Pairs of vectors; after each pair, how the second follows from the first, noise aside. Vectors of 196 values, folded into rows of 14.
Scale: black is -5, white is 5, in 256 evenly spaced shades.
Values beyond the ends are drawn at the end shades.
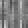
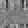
reversed, negated, partly zeroed.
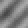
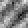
reversed, scaled up.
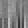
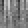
reversed, negated.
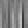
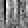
reversed, scaled up.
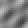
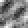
reversed, scaled up.
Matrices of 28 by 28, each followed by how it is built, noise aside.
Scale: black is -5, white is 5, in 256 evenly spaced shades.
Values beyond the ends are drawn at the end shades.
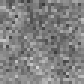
smooth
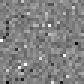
sparse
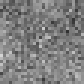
smooth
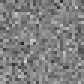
noise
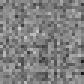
blocks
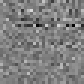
uneven rows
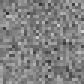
noise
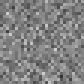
repeating columns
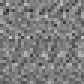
repeating columns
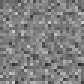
repeating columns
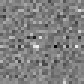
uneven rows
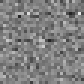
uneven rows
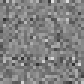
uneven rows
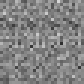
repeating columns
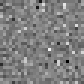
sparse
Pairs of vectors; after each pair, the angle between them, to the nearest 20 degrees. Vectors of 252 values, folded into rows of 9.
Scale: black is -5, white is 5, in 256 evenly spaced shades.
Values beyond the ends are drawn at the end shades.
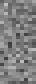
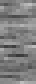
100 degrees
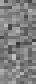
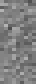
40 degrees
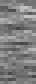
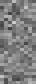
80 degrees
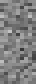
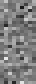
60 degrees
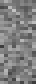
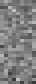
20 degrees
